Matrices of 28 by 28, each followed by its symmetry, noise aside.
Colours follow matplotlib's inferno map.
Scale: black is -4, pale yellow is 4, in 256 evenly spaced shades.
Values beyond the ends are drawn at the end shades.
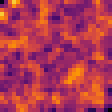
symmetric.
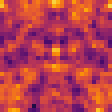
mirrored left to right.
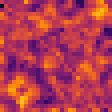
symmetric across the other diagonal.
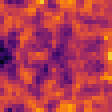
mirrored top to bottom.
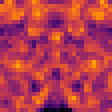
mirrored left to right.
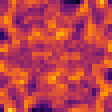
same after a half turn.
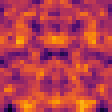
mirrored left to right.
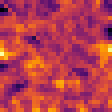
no symmetry.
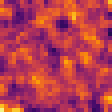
no symmetry.
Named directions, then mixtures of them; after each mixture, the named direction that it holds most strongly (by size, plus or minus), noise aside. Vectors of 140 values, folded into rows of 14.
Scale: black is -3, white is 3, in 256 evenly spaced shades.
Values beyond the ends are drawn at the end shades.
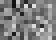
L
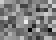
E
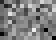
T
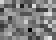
E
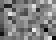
T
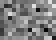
E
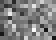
T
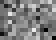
T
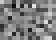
L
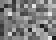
L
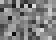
L
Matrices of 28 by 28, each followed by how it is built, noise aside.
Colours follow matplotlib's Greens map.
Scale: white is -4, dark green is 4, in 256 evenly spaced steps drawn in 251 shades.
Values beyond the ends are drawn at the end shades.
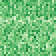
repeating columns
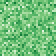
noise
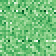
uneven rows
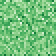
repeating columns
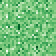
uneven columns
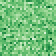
blocks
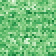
blocks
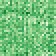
blocks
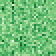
uneven columns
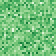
noise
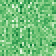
low rank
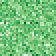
uneven rows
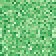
blocks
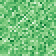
Hankel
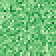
noise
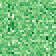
uneven columns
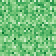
repeating columns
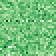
uneven rows
